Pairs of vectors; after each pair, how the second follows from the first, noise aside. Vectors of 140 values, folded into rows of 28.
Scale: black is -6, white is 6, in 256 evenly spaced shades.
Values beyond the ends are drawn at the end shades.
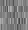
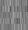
reversed, negated, shrunk.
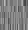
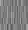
wrapped around, negated, shrunk.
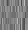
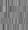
reversed, negated, shrunk.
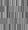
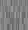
reversed, negated, shrunk.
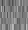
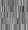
copied.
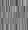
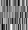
reversed, negated, scaled up.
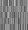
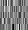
reversed, negated, scaled up.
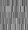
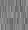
wrapped around, negated, shrunk.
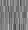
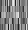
reversed, negated, scaled up.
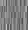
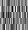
wrapped around, negated, scaled up.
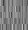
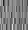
copied.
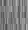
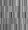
copied.
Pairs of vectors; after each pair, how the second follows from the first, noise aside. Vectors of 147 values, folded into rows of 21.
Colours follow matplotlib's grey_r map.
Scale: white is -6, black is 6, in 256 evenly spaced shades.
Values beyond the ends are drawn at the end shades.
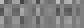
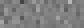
partly zeroed.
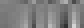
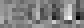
wrapped around, negated, scaled up.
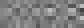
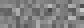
negated.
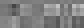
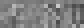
sign-scrambled.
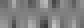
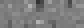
reversed, partly zeroed.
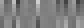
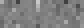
partly zeroed.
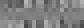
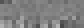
reversed, partly zeroed.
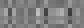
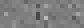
reversed, partly zeroed.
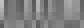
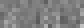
reversed, partly zeroed.
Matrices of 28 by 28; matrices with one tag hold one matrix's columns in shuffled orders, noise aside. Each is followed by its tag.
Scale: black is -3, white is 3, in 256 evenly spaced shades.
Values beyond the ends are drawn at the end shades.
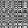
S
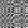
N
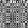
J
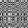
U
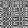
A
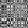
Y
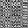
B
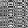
B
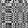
J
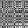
S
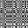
S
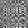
N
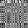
J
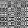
A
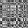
Y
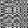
N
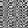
B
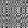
N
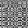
A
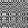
U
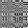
U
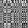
J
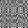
N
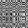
U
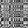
Y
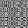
A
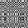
U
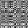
S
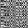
B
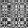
Y
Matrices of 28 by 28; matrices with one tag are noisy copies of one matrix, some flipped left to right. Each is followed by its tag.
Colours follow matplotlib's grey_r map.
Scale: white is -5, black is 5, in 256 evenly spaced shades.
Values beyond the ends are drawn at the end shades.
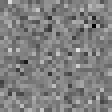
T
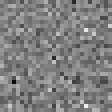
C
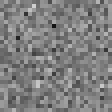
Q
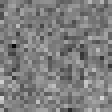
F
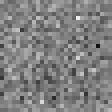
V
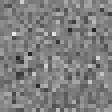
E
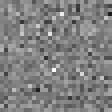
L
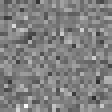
C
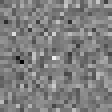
E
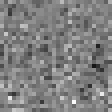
F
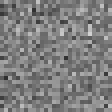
L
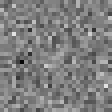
E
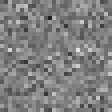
T
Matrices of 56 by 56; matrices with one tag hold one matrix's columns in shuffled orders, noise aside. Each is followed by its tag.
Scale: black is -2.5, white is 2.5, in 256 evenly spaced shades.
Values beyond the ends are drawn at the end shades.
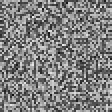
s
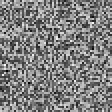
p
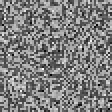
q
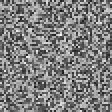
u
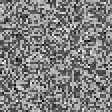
u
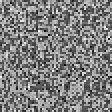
q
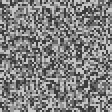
q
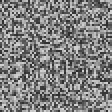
s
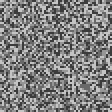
u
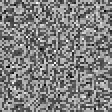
u
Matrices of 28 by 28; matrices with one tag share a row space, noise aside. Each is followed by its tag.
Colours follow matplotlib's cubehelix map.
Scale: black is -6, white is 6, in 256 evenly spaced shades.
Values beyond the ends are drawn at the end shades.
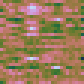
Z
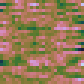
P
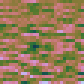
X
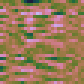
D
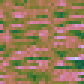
P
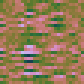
D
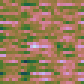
X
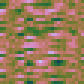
D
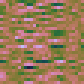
D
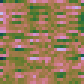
P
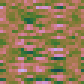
D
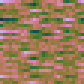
X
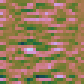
D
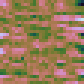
P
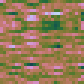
Z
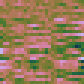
P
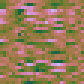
D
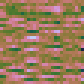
Z
